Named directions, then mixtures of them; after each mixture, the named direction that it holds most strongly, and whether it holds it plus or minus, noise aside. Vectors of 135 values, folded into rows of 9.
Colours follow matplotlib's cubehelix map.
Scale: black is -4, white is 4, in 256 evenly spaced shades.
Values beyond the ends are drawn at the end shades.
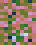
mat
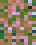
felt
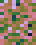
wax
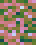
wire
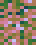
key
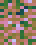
key, plus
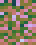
wax, minus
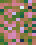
wire, plus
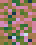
mat, plus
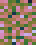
felt, minus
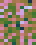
key, minus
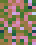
felt, plus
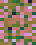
felt, minus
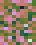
mat, minus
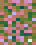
mat, minus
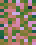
felt, plus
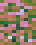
key, minus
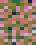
felt, minus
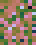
felt, plus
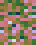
key, plus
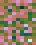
mat, minus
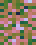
key, plus
